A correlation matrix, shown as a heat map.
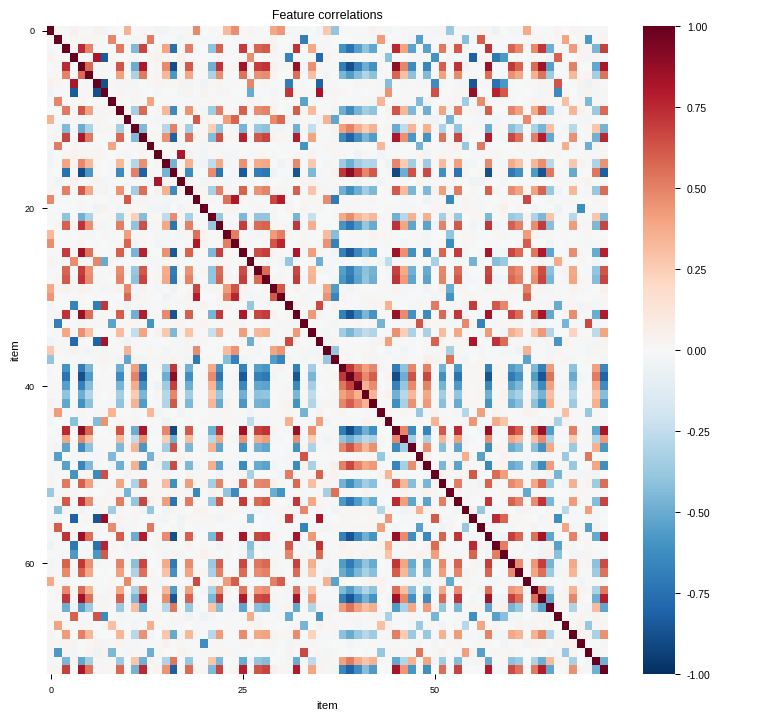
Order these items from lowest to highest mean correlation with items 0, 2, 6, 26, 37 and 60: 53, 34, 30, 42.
42, 30, 34, 53
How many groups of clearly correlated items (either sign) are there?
6
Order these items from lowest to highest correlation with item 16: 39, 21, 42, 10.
10, 21, 42, 39
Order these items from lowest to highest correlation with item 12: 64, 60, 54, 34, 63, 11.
11, 54, 34, 63, 60, 64
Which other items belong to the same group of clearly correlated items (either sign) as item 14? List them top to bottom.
17
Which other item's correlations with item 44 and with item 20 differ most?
69
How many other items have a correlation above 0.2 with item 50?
7
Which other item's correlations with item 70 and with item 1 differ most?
33
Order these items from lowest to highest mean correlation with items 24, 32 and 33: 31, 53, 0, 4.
31, 0, 53, 4
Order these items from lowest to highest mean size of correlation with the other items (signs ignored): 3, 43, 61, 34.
43, 3, 34, 61
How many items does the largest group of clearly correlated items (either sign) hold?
36
